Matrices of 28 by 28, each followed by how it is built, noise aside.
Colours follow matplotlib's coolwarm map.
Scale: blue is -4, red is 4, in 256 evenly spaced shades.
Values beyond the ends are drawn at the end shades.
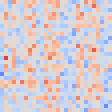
blocks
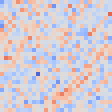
Hankel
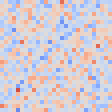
Hankel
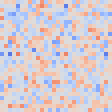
repeating columns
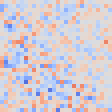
lower triangular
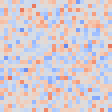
repeating columns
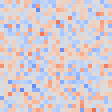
repeating columns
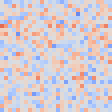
repeating columns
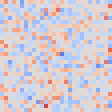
repeating rows
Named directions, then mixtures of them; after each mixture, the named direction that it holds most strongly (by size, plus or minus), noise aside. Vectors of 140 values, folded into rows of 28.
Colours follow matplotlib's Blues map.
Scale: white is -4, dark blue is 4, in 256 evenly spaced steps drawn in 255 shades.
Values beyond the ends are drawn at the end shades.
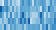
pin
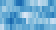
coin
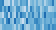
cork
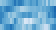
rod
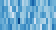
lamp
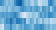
coin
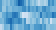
coin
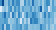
pin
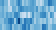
lamp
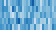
lamp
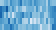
rod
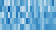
cork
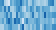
cork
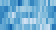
rod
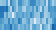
lamp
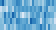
pin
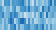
coin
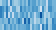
pin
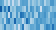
cork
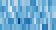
lamp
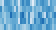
lamp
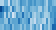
pin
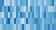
cork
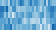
rod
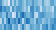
cork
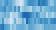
coin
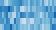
rod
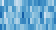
pin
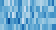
cork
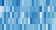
pin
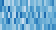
cork
